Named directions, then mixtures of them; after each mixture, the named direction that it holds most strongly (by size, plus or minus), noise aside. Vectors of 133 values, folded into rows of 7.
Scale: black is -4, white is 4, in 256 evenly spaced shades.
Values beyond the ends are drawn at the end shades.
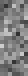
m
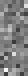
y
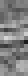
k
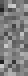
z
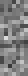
k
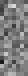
z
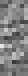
m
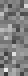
y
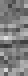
k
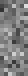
y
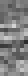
k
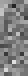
m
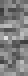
k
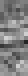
k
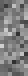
m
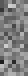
z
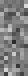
y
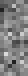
z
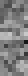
k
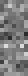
k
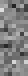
z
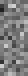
z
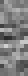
k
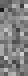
y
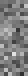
y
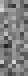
z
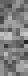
k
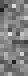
m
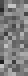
z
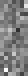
y
